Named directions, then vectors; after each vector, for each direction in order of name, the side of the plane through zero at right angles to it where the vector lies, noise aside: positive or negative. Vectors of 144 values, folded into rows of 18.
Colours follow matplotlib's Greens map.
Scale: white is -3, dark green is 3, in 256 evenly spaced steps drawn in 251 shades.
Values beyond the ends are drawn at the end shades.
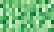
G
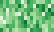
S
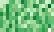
negative, negative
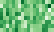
negative, negative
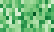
positive, positive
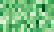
negative, positive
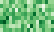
positive, negative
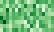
positive, negative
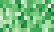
positive, positive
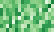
negative, negative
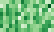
negative, negative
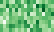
negative, positive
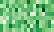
negative, positive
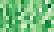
negative, negative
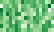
negative, negative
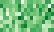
positive, positive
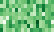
negative, positive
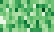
negative, positive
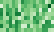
negative, negative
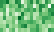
positive, positive
